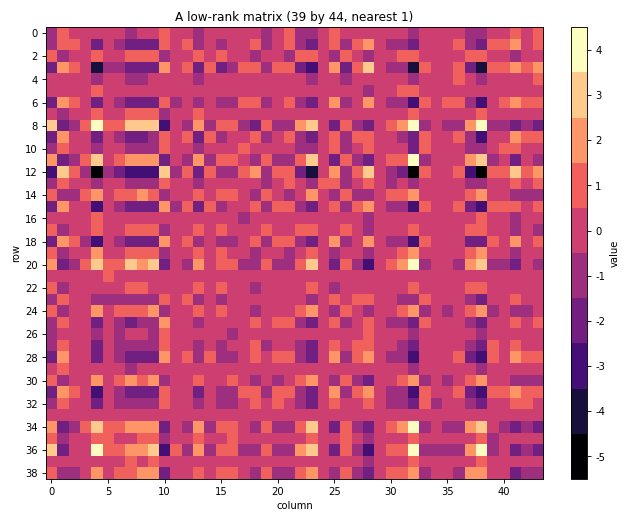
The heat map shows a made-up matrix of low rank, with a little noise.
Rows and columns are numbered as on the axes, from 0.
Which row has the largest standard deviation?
12
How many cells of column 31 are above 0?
12
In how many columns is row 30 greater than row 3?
19
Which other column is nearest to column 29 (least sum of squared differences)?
24
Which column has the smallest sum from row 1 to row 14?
38
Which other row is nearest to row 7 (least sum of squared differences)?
37
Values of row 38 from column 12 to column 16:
0 1 0 1 1
